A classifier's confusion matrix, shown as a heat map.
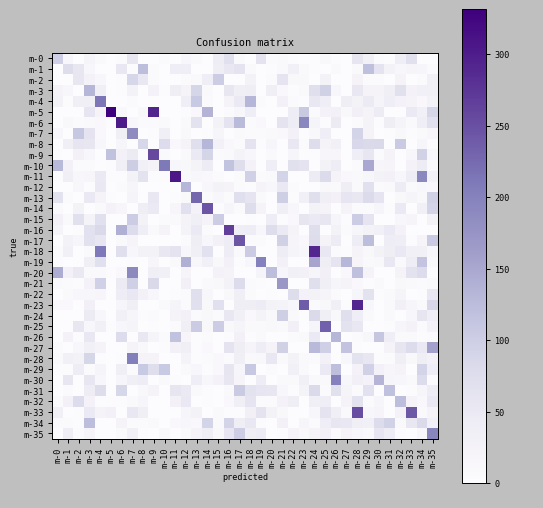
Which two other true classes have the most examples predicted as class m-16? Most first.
m-10, m-34
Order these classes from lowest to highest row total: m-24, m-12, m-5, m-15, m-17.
m-12, m-24, m-15, m-17, m-5
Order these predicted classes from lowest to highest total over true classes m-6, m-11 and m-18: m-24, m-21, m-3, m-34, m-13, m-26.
m-3, m-26, m-13, m-21, m-34, m-24
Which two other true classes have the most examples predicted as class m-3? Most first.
m-34, m-28
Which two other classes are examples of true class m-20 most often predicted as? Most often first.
m-7, m-0
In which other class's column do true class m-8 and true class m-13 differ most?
m-14
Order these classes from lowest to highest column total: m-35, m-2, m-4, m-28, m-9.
m-2, m-9, m-4, m-35, m-28
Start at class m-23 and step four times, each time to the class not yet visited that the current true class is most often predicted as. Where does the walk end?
m-15
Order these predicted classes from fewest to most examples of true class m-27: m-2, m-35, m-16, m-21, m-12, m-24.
m-2, m-12, m-16, m-21, m-24, m-35
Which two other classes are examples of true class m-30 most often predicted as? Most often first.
m-26, m-34
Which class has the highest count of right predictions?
m-5
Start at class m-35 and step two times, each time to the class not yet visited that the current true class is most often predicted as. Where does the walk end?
m-29
